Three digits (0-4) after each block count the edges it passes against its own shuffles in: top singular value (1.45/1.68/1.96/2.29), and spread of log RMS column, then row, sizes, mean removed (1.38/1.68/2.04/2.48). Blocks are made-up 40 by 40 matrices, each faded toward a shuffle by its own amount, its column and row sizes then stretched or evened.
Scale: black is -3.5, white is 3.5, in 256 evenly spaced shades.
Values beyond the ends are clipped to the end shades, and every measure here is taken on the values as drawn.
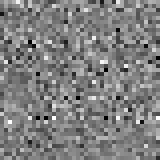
1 1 2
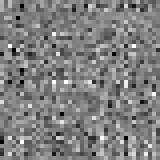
2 1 2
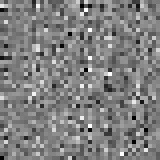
1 3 0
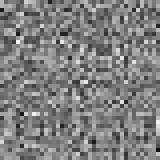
2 0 0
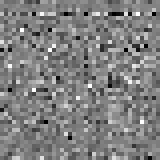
1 1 3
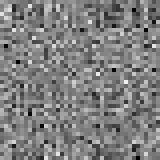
3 1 2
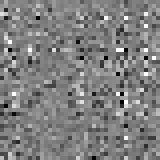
2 3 3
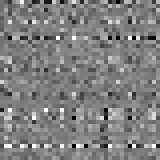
4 2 4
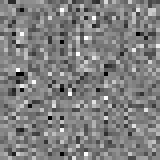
2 2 0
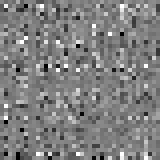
1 3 3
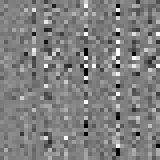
3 4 1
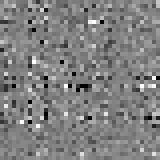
1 2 3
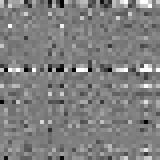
4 2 4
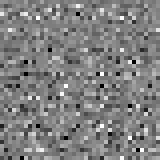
0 0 4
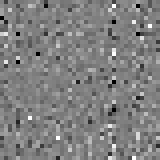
0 3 0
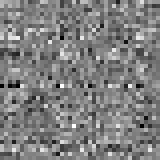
3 1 3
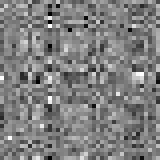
4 3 2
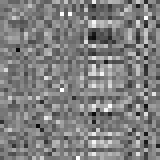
4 3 0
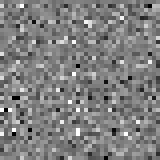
0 1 3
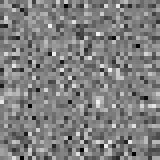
2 0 1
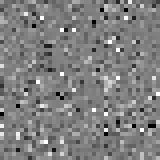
1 1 0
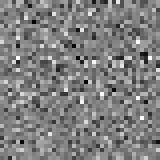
2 0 1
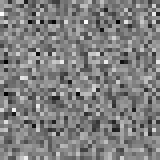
2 0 2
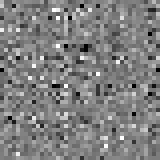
1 2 2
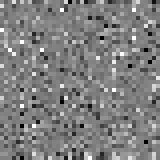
2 1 1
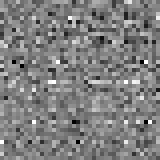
1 1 3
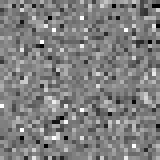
0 2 1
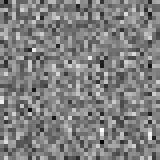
2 2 0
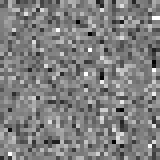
1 2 0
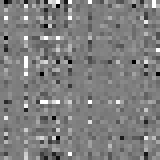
1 4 3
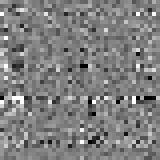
2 3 3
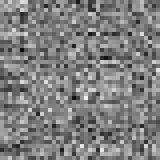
3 1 1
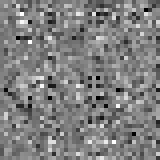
2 2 2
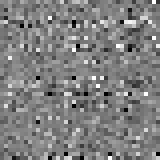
1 1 4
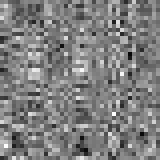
3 3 0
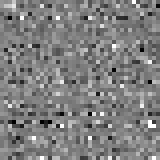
0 1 4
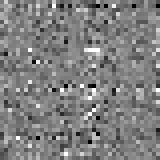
1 3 2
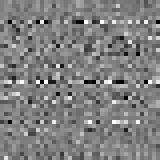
3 0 4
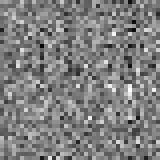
1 1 1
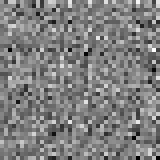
3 3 0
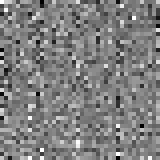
1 4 0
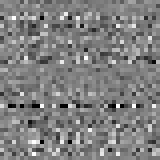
2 1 4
